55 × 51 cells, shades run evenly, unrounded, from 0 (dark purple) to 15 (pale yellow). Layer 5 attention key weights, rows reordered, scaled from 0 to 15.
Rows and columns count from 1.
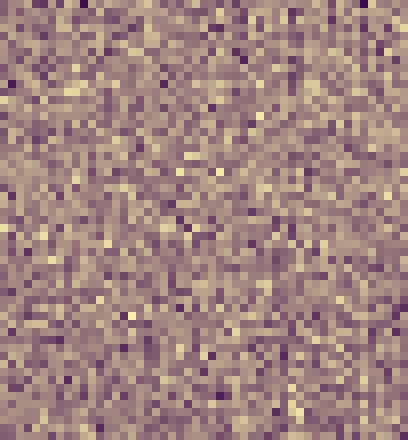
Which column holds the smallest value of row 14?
27
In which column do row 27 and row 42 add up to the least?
2
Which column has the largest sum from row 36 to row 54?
46
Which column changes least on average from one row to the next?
3
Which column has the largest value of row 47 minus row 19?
44
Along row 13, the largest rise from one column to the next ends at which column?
6
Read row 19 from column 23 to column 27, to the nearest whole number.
7 7 6 10 9
